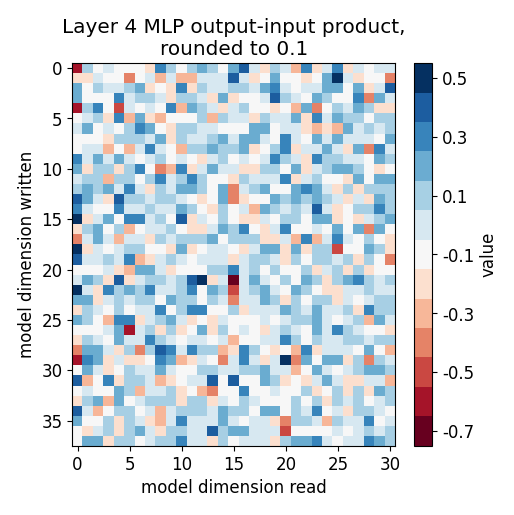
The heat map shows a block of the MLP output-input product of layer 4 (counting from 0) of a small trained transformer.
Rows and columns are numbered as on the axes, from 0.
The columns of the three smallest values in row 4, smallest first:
0, 4, 23
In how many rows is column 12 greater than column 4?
18
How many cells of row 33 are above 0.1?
2
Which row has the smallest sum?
1
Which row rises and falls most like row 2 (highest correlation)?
10
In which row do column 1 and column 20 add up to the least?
36
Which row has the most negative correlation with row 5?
28
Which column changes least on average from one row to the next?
17
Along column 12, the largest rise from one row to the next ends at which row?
21
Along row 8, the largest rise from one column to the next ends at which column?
29
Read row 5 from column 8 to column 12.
-0.3 -0.1 -0.1 -0.1 0.1
